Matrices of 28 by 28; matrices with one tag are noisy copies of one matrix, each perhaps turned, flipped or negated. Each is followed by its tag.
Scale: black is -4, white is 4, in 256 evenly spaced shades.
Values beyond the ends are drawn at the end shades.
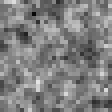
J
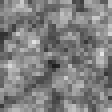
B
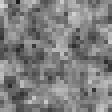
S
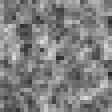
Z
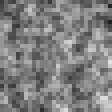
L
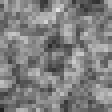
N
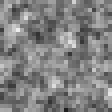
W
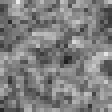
N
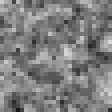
N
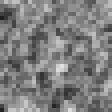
N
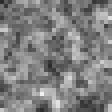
N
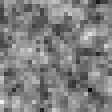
J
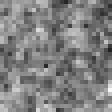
L
